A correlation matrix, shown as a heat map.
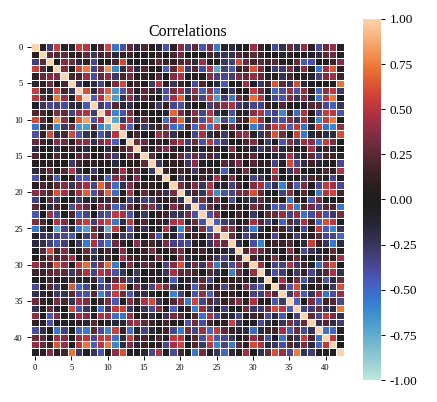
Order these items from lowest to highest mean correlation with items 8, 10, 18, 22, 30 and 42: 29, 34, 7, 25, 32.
25, 34, 32, 29, 7
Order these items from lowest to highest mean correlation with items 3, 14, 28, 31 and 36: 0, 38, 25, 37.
25, 38, 37, 0
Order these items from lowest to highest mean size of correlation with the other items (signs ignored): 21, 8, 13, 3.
21, 8, 13, 3
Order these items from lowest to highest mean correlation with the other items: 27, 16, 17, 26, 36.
26, 27, 36, 16, 17
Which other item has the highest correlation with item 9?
19
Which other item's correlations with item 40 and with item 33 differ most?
11
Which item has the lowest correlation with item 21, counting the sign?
35
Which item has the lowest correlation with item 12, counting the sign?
37
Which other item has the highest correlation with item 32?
34
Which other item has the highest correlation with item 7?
10
